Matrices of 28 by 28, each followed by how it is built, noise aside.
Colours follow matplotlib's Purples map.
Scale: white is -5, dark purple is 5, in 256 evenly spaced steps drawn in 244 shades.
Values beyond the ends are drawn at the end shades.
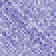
Toeplitz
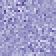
block diagonal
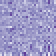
low rank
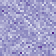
Toeplitz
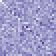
diagonal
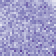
smooth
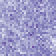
smooth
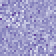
block diagonal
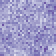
smooth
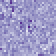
block diagonal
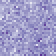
smooth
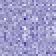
low rank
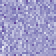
low rank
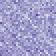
Toeplitz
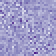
block diagonal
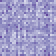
blocks
